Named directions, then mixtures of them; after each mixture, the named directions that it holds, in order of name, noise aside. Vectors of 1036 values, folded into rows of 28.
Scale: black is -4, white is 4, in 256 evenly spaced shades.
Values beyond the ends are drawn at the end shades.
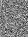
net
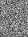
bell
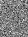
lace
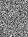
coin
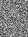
coin, net.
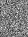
bell.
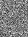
coin, lace.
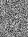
bell, net.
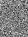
lace.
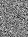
lace, net.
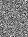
coin, net.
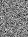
net.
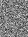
net.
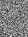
coin.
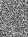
coin, lace.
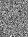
coin.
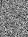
net.
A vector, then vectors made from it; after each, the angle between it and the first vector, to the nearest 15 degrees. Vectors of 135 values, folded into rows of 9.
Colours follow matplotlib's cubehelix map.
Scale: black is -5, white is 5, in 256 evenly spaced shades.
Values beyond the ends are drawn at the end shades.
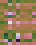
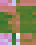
75 degrees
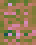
60 degrees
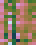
45 degrees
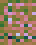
60 degrees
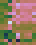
45 degrees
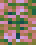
135 degrees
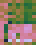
120 degrees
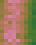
105 degrees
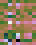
15 degrees
